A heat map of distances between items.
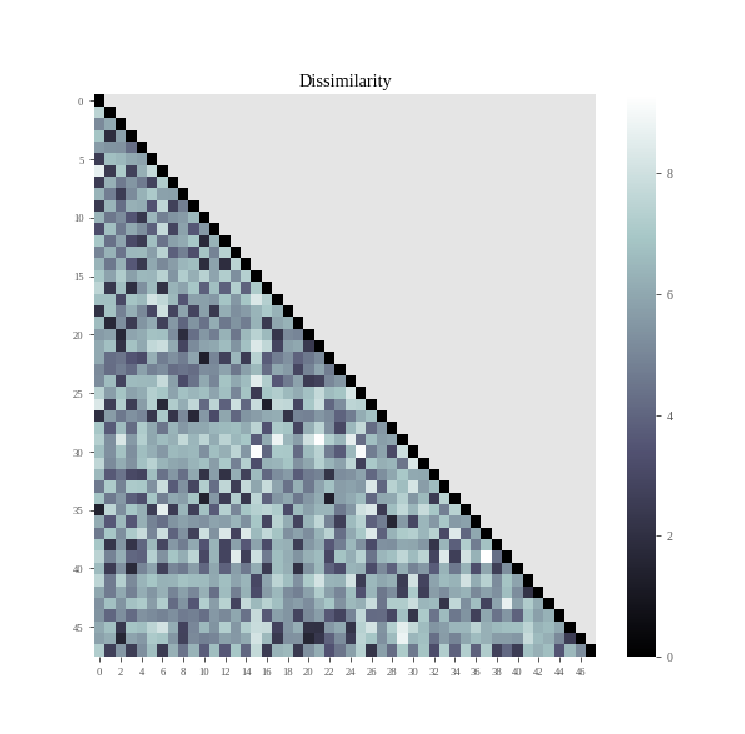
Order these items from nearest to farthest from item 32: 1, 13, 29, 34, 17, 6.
34, 1, 6, 17, 13, 29
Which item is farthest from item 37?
39
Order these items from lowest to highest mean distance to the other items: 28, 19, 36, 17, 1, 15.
19, 1, 36, 28, 17, 15
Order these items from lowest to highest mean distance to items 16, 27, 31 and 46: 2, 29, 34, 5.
2, 34, 5, 29
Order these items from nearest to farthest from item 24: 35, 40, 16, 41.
35, 40, 16, 41
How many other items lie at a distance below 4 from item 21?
7
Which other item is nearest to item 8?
20
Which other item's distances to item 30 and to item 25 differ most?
15
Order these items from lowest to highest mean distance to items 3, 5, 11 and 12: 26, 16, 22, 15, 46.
22, 16, 26, 46, 15
